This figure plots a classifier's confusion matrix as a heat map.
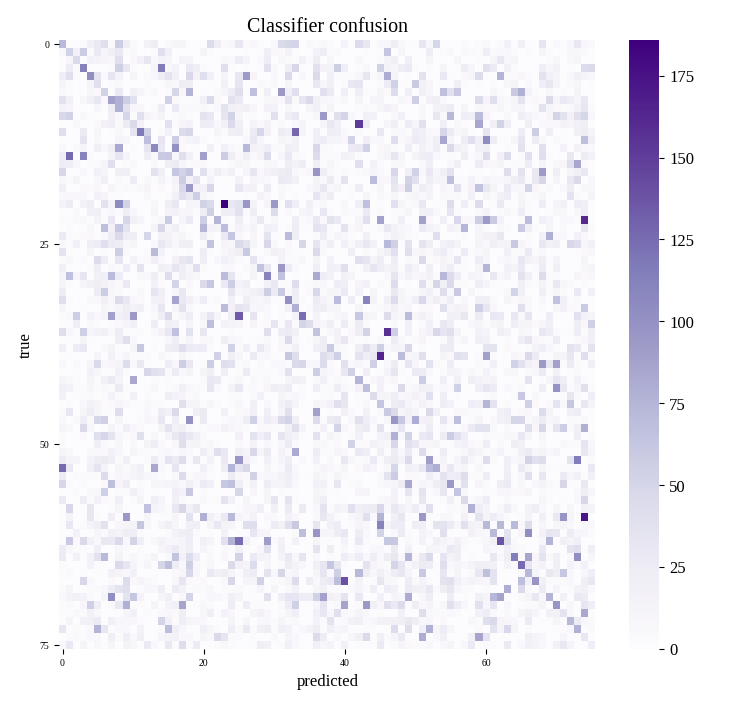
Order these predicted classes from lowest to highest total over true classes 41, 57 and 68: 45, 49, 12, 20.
45, 20, 49, 12
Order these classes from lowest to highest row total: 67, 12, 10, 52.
10, 12, 67, 52
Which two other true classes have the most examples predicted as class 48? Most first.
39, 47
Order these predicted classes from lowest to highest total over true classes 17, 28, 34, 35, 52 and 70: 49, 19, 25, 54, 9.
54, 19, 9, 49, 25
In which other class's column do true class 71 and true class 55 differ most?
49
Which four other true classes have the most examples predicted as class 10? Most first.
34, 42, 69, 62
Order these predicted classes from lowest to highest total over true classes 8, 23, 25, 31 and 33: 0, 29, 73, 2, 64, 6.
2, 0, 73, 64, 29, 6
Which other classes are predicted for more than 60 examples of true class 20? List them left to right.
8, 23, 26, 30, 43
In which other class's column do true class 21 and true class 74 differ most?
59
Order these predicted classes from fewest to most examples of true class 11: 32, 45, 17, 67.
32, 45, 17, 67
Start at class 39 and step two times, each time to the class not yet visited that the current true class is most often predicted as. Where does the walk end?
60
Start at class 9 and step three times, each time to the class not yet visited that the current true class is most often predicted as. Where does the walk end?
43
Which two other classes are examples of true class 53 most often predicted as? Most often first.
0, 13
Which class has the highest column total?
47
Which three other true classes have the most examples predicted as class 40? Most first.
67, 70, 9
